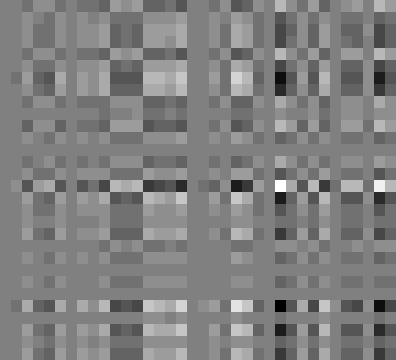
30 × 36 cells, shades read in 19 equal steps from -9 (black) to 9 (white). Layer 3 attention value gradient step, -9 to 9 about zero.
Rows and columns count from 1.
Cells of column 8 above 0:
16
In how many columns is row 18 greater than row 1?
14
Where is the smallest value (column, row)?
26, 26
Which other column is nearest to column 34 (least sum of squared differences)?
9
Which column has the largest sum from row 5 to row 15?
22
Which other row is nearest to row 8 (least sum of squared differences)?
30
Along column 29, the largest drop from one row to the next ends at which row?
17
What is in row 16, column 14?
-5
